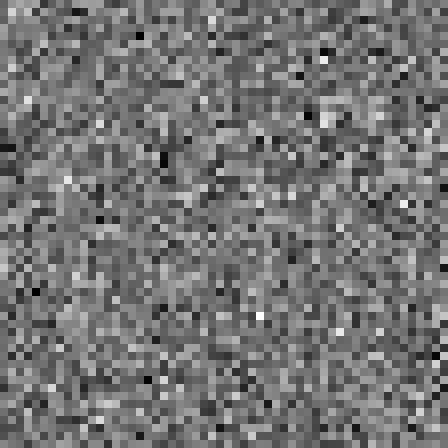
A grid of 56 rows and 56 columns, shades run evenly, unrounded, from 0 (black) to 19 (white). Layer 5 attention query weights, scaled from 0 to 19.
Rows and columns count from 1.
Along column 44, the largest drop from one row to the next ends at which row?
38
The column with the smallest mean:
39
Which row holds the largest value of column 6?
6
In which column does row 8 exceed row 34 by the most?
41
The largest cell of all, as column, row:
33, 40
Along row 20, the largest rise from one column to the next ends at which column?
44
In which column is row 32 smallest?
45
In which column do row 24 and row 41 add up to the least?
56
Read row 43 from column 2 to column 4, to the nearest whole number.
9 13 7
